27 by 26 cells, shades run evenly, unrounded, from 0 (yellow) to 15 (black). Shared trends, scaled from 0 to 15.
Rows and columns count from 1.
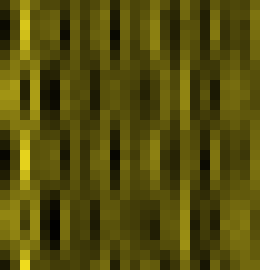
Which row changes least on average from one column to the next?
20
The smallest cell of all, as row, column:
27, 3
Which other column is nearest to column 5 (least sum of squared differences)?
10
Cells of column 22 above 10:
13
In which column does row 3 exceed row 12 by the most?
1
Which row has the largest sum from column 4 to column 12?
25
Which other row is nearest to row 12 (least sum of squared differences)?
8
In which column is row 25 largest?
6
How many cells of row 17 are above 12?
5
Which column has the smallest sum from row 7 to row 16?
4
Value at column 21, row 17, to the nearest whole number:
14
